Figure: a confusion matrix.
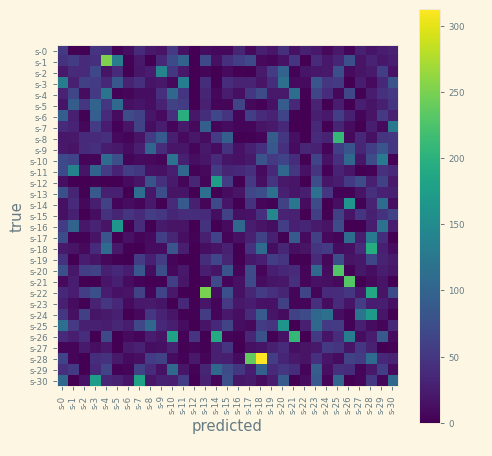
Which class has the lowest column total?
s-12
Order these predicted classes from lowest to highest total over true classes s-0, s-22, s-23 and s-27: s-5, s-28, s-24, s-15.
s-5, s-24, s-15, s-28
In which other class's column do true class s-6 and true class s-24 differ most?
s-11
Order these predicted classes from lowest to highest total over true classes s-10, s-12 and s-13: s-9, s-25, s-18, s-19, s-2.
s-2, s-25, s-9, s-18, s-19
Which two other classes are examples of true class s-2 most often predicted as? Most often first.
s-9, s-20
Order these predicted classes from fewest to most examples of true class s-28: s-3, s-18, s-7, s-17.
s-7, s-3, s-17, s-18
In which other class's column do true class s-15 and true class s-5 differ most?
s-19
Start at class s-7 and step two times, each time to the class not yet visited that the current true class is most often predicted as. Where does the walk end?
s-3
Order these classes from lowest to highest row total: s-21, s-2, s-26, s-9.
s-21, s-2, s-9, s-26
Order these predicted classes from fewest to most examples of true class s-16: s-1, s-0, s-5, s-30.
s-30, s-0, s-1, s-5
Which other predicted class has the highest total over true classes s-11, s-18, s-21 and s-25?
s-20
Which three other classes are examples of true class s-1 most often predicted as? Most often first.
s-4, s-5, s-11
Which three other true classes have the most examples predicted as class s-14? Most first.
s-26, s-12, s-29
